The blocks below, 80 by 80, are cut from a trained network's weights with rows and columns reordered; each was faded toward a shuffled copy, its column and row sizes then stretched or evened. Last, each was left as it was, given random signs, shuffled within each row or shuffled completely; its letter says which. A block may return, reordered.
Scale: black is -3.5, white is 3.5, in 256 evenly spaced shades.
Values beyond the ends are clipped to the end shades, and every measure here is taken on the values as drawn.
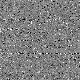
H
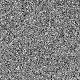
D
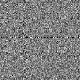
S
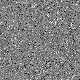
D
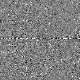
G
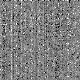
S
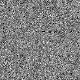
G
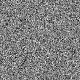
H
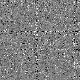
G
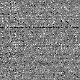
S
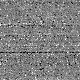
H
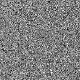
G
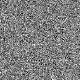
G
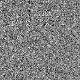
G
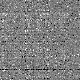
S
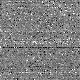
H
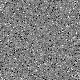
D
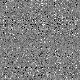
G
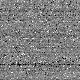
H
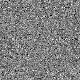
H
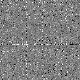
G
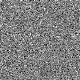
H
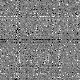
S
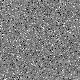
D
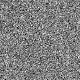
H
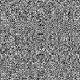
S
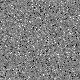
D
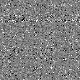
G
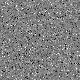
D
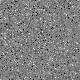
D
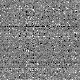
S
